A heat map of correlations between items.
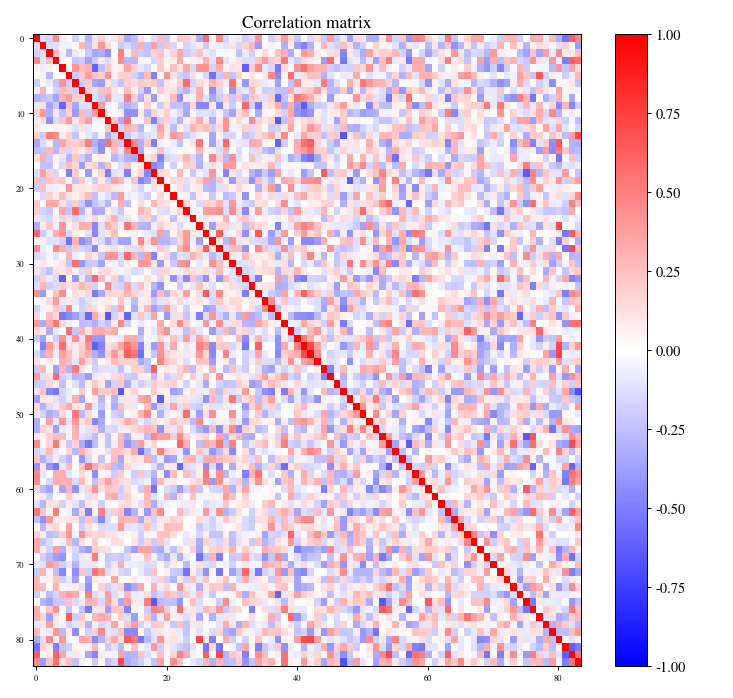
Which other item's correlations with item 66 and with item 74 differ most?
67
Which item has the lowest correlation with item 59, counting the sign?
81
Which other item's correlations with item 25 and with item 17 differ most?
80
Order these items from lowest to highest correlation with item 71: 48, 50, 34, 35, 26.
34, 26, 50, 35, 48
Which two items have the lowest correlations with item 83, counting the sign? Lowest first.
47, 81
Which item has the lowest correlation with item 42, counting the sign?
16
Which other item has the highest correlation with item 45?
3
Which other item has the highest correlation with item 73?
54
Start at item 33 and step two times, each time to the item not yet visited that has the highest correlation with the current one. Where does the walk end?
14
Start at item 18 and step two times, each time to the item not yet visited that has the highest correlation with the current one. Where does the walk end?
6
